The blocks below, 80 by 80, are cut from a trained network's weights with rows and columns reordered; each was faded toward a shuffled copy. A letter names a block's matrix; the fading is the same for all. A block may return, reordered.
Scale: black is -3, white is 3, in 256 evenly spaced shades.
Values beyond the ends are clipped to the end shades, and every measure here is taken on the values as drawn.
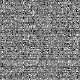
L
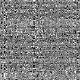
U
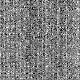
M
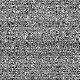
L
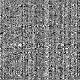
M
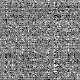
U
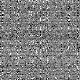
L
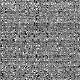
L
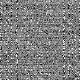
L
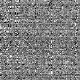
L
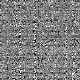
U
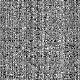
M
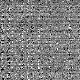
U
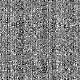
M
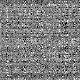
U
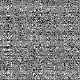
L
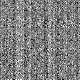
M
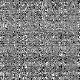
L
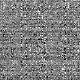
L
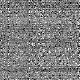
L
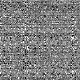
L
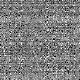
U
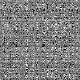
U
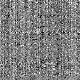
M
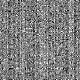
M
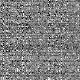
L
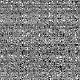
L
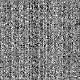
M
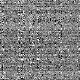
U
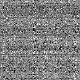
U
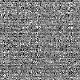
U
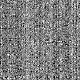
M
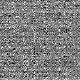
L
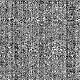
M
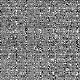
L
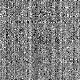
M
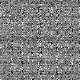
L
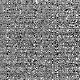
L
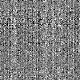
M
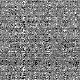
L
